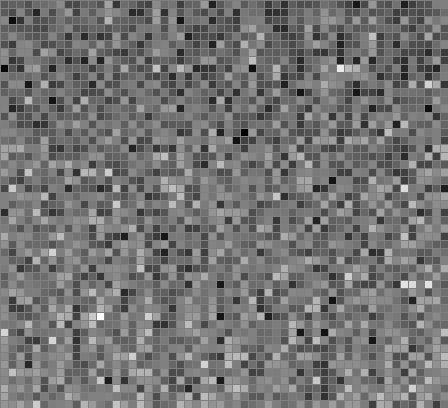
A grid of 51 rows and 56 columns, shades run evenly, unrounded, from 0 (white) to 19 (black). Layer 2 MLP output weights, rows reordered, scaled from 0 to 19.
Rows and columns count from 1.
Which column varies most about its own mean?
51
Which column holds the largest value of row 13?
7
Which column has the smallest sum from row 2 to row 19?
41
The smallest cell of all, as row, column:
40, 13
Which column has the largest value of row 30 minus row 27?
16
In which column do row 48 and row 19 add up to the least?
27
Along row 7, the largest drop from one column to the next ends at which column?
6
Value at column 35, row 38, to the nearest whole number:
12
